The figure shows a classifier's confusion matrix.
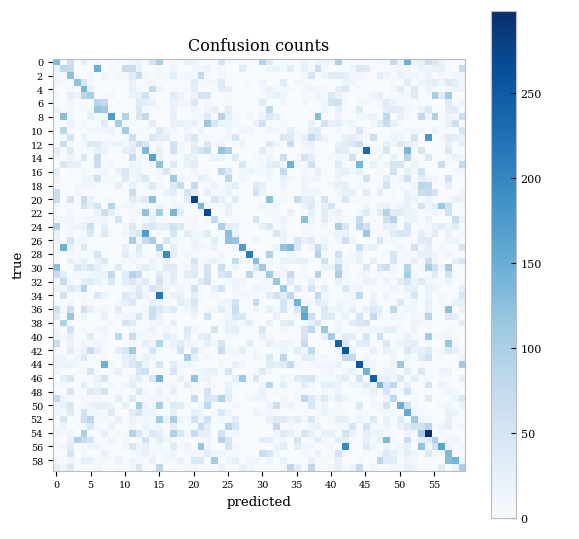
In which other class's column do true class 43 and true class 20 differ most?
14
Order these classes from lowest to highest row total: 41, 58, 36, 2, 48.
48, 2, 58, 41, 36
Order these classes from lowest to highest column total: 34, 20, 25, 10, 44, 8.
8, 10, 34, 25, 44, 20
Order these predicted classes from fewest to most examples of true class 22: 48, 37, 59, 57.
59, 37, 57, 48
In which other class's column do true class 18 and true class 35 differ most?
53
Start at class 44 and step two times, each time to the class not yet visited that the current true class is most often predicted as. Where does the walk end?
6
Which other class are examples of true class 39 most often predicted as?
37
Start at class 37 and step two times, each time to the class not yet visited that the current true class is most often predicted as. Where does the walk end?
57
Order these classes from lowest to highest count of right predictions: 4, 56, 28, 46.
4, 56, 28, 46
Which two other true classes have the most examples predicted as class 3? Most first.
55, 30
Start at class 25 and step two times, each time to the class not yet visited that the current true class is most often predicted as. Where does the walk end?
45
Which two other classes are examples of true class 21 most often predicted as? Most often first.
56, 8
